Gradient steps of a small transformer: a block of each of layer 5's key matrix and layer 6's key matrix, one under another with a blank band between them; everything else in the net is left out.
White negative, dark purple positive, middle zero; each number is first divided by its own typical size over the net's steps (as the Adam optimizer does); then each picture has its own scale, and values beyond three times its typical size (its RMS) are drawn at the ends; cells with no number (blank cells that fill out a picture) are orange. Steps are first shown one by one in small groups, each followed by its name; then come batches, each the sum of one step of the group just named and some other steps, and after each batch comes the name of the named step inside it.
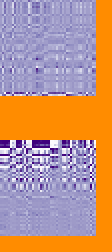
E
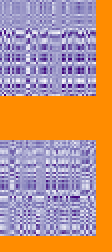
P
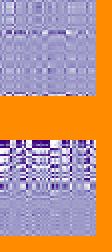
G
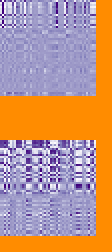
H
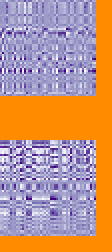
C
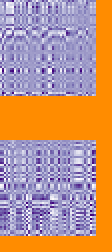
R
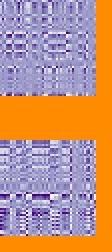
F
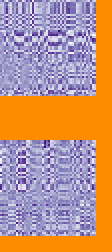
G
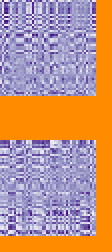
E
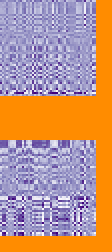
E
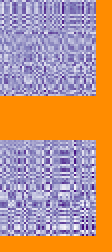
P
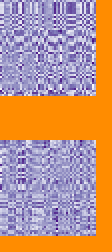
G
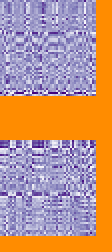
E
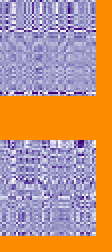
E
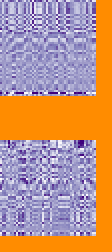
G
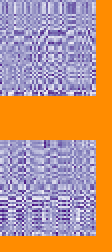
C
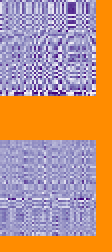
F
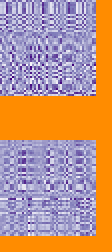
C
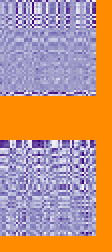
E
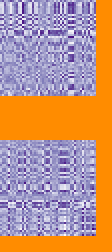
R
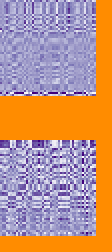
E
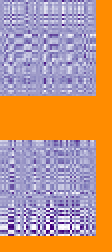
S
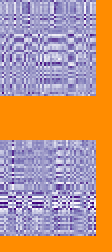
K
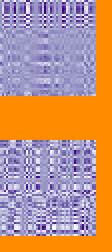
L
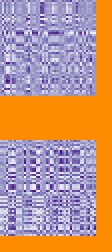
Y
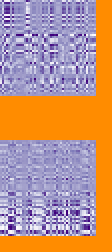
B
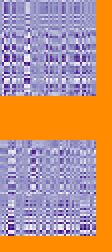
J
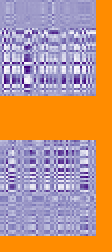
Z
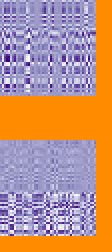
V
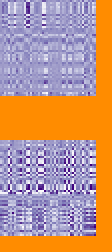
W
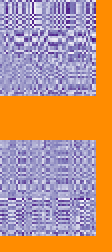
B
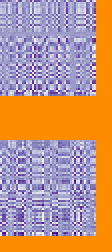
W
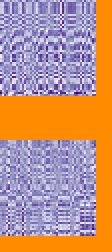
J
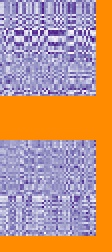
Y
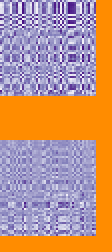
V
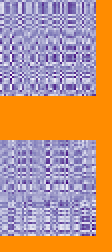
J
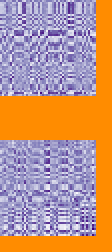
S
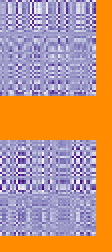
W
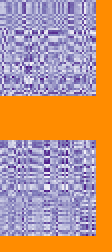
Z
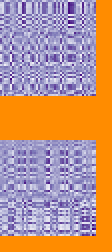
J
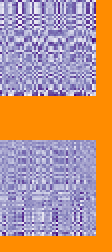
Y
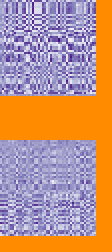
V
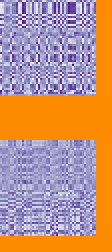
V
